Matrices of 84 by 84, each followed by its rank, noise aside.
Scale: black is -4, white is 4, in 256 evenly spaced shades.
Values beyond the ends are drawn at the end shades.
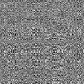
eight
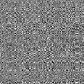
six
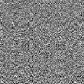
eight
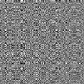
five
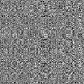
seven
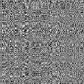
eight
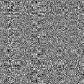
six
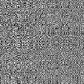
eight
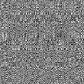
seven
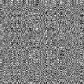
five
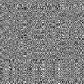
seven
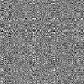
six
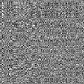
seven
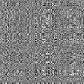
six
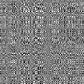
five
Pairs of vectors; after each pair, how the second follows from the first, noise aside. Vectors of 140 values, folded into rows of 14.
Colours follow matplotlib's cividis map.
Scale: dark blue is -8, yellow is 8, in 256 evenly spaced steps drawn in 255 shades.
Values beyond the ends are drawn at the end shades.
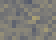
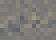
wrapped around, partly zeroed.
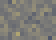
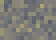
wrapped around, negated.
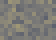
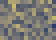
scaled up.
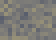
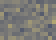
reversed, negated.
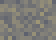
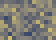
scaled up.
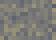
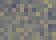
wrapped around, negated.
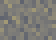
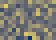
wrapped around, negated, scaled up.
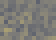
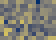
scaled up.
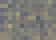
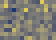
wrapped around, negated, scaled up.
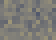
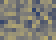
scaled up.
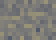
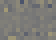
wrapped around, partly zeroed.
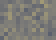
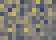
wrapped around, negated, scaled up.
